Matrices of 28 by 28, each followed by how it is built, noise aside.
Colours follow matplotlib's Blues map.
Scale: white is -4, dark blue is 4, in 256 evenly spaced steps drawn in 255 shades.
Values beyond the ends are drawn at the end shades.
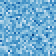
repeating rows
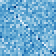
diagonal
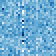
uneven columns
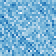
Toeplitz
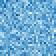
noise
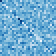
diagonal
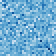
diagonal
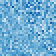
upper triangular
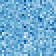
uneven columns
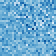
upper triangular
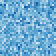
noise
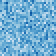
noise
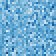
uneven columns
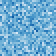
noise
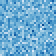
noise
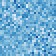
block diagonal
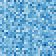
repeating rows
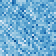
Toeplitz
